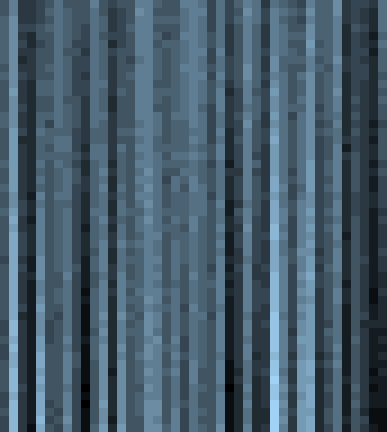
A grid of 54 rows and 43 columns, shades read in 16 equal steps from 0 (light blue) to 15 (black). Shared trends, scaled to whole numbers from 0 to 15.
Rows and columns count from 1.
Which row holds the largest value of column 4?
54
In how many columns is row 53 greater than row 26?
20
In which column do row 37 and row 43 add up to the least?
31
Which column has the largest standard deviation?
5
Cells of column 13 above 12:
2
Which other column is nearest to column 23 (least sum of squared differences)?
11
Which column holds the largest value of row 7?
42
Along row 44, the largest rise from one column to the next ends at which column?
3
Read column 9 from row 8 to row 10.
10 10 10
